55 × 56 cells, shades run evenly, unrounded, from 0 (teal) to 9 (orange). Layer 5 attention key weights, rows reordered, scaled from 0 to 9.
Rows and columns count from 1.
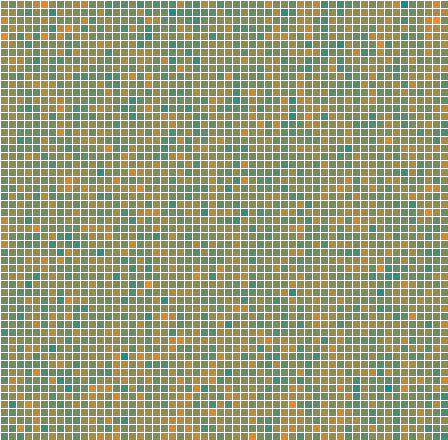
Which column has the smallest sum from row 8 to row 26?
30
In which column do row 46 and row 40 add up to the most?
52
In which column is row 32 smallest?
13
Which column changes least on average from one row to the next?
42
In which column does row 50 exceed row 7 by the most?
24
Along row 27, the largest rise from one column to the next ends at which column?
27
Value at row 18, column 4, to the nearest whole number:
3
